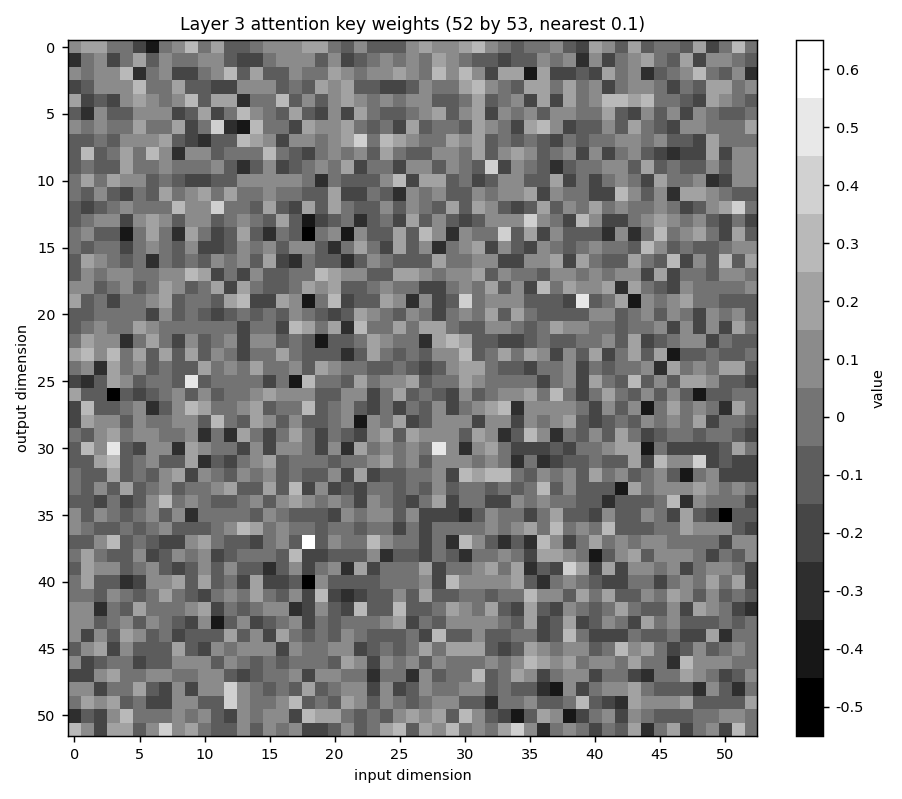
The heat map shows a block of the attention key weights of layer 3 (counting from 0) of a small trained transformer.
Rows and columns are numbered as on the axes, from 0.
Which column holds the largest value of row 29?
35
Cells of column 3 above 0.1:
12
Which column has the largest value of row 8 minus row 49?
6
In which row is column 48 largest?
31
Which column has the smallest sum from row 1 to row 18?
46
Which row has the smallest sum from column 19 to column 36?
38
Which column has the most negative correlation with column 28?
44
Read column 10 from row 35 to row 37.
0 -0.1 0.2
